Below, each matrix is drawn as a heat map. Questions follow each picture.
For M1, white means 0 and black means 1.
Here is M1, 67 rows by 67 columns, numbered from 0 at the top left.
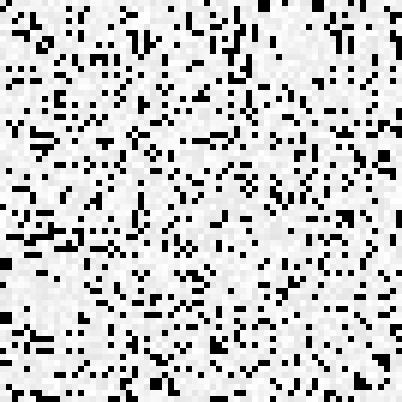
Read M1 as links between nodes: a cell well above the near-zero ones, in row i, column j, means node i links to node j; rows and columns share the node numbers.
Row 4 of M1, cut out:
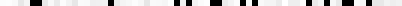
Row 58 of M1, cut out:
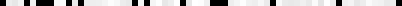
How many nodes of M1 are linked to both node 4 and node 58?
3
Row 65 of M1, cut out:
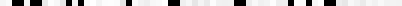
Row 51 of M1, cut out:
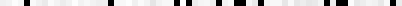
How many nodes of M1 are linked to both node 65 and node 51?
4
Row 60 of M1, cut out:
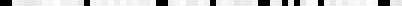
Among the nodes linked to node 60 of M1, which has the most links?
node 35
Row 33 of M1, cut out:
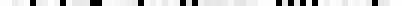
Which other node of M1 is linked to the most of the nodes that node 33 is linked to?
node 32
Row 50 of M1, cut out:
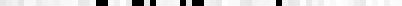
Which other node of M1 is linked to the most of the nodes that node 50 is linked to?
node 23
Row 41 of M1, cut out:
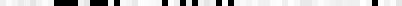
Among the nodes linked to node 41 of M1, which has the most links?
node 36
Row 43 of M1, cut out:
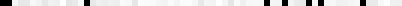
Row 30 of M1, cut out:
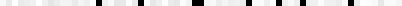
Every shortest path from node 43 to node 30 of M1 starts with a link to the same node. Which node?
node 0
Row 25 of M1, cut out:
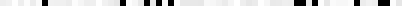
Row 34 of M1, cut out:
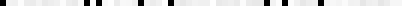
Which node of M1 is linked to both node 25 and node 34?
node 28
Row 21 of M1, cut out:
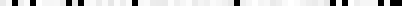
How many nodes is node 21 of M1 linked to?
11
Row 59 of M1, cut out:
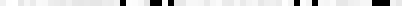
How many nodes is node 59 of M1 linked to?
9
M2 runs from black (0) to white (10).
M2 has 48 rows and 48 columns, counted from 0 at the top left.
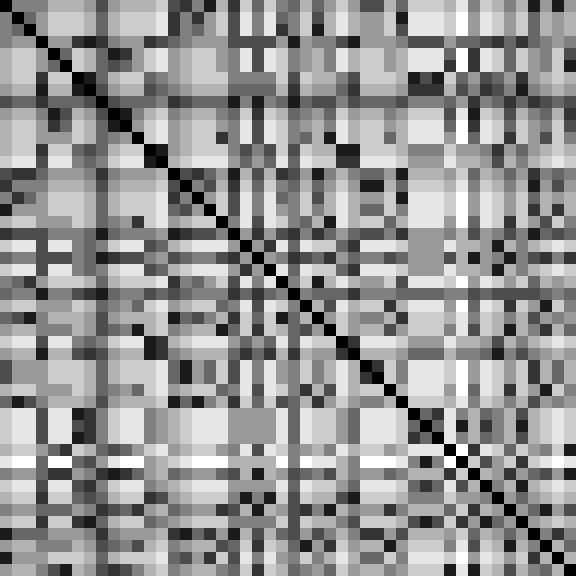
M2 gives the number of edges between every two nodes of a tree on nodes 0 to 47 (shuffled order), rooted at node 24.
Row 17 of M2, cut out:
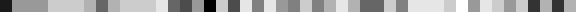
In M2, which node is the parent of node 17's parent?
44
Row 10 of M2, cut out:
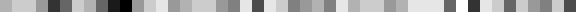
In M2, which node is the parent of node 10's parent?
39
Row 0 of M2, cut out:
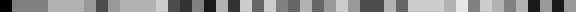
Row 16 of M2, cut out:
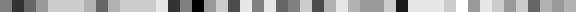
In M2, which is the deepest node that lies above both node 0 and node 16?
19
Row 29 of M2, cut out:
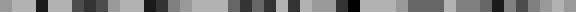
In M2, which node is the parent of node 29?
3
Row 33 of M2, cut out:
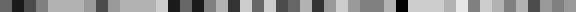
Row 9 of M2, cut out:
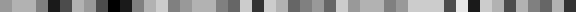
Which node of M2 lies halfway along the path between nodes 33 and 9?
8
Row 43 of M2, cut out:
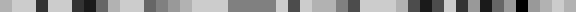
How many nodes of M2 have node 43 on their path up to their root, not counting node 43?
3
